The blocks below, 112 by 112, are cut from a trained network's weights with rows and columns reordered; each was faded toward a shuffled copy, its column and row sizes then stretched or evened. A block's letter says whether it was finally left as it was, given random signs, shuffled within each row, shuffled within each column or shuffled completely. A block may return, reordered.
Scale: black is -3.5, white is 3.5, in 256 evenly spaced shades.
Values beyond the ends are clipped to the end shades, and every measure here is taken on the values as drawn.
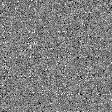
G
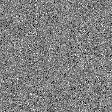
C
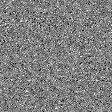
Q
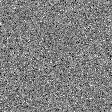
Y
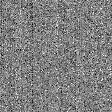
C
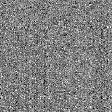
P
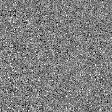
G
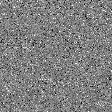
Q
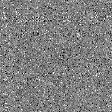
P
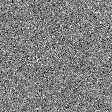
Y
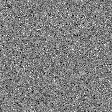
Q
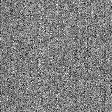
C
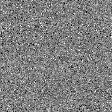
G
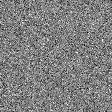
Y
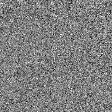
G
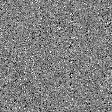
C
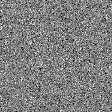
C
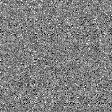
P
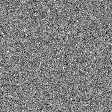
Y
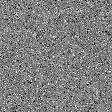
Y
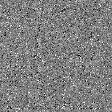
G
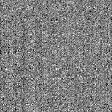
P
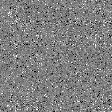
P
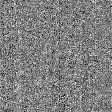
C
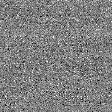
P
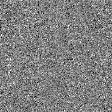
G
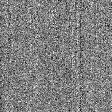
C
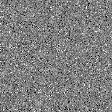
G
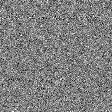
Q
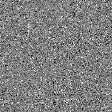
G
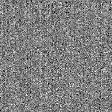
P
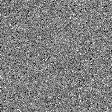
C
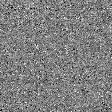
Q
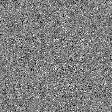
G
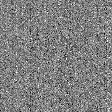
C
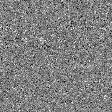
Q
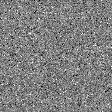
Q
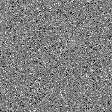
C
